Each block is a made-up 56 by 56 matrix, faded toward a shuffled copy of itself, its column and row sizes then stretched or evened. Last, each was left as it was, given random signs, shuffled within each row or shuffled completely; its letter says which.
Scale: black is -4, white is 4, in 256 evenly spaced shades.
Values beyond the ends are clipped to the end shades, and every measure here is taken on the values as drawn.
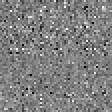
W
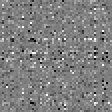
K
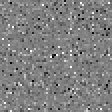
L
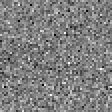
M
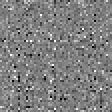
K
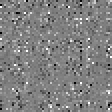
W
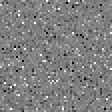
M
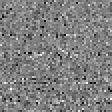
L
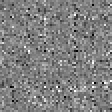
W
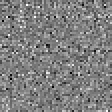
L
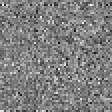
L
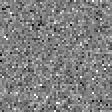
M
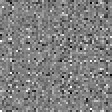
K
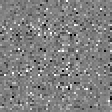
K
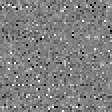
L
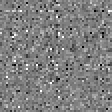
K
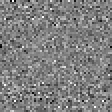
L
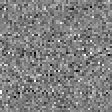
L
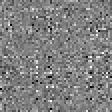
W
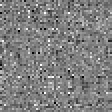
K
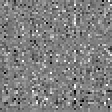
K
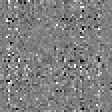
K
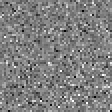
L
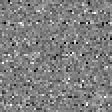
L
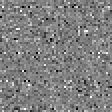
L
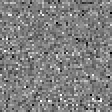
L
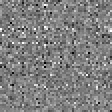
W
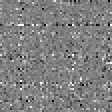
W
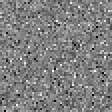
M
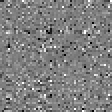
K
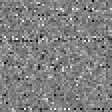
L
